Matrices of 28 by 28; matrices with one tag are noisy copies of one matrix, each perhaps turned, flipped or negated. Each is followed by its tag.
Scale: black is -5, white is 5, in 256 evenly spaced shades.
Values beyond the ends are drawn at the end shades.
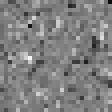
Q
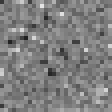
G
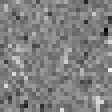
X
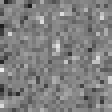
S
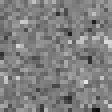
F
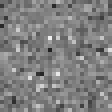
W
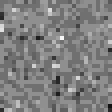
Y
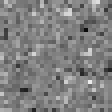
F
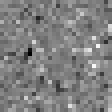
Q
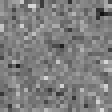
X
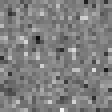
W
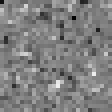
Q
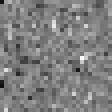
Q
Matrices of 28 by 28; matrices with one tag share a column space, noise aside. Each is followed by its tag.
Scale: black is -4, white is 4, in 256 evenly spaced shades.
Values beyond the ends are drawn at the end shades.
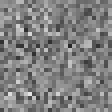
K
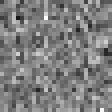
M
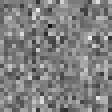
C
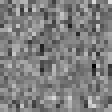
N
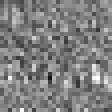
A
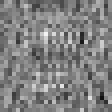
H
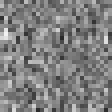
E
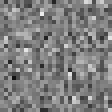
C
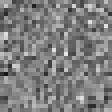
N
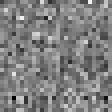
C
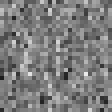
C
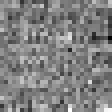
E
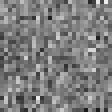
C
